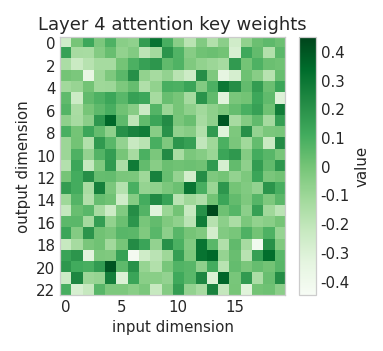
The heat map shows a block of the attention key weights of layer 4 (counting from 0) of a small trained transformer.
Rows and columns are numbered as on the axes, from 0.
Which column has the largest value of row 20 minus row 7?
6
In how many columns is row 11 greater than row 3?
16
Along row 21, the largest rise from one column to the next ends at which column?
14
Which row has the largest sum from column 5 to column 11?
8
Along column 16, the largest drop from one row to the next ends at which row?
22
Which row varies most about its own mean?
19
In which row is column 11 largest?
13
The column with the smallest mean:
2
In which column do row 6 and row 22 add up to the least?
1
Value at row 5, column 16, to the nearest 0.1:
0
